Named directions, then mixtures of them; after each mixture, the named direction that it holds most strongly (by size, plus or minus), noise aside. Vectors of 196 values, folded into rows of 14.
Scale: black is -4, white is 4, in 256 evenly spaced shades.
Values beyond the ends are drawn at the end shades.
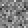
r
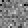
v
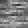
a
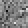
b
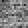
a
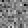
v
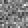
b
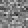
r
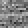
a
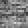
a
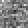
v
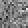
b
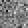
v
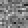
b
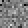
v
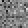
v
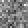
v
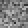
b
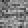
a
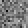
b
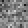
v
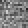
b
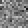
r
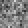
r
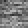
a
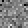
v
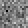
b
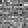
v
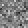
r
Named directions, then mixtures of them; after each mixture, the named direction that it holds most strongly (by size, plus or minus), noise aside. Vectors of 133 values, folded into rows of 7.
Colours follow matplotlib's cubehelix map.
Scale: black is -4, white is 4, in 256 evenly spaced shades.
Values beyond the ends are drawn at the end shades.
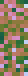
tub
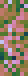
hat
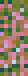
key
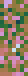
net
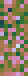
net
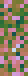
net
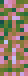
net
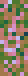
hat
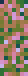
tub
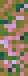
hat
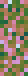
hat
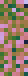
tub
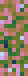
key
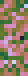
hat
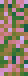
tub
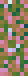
hat
